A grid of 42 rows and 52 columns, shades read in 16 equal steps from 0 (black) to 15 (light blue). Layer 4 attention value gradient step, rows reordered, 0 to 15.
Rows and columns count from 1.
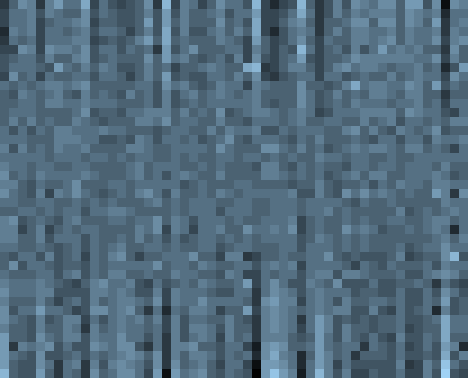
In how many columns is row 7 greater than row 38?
22
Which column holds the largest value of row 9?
19
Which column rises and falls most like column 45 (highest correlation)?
13
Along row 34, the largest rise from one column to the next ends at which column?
30
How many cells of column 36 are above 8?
16
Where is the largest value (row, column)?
42, 50
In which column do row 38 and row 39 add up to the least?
29
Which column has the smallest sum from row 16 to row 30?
34
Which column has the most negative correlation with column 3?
18
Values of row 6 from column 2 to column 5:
5 10 9 5
